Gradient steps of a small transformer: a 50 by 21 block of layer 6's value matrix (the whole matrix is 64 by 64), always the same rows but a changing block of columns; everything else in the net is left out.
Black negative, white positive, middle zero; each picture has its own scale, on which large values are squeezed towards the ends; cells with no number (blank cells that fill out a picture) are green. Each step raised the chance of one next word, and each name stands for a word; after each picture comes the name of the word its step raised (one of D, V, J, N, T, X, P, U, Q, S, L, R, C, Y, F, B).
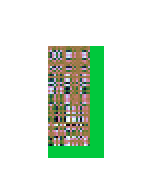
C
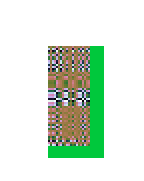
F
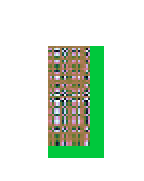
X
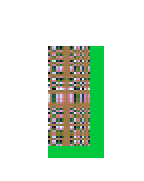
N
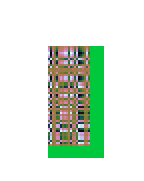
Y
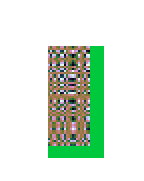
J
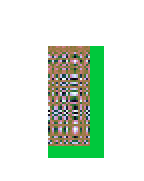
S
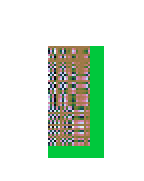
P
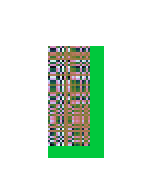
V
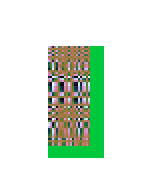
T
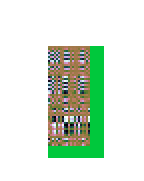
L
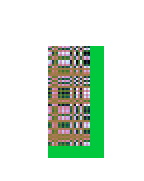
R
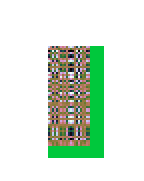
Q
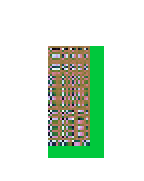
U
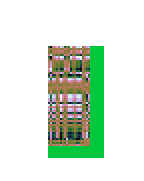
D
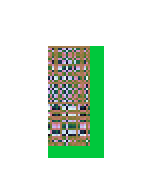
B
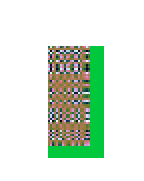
Q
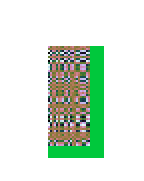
L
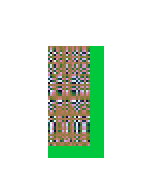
L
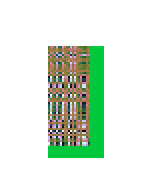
Y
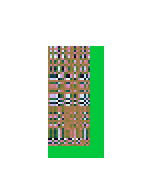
D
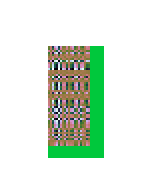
T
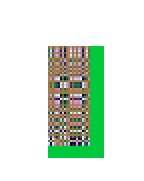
Y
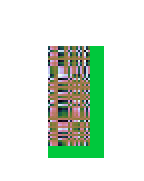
J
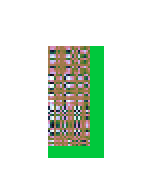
P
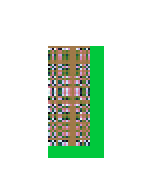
U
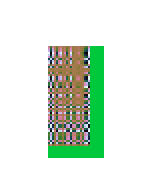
Y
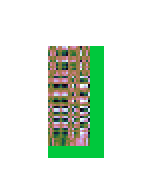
T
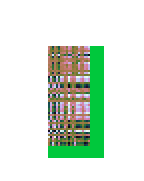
Y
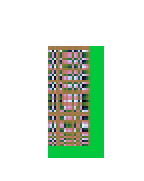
P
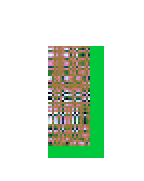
X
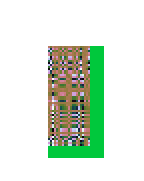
S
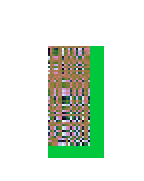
U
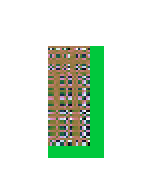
U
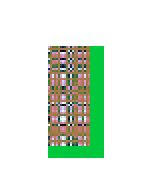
C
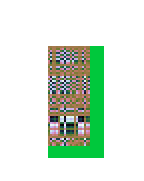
L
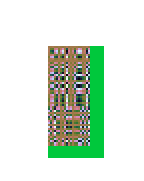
P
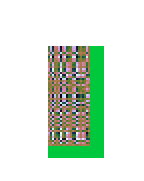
D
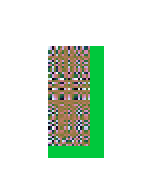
N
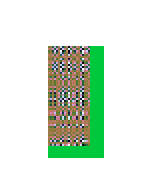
F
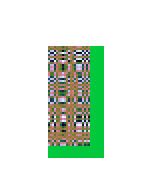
L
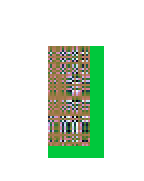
L
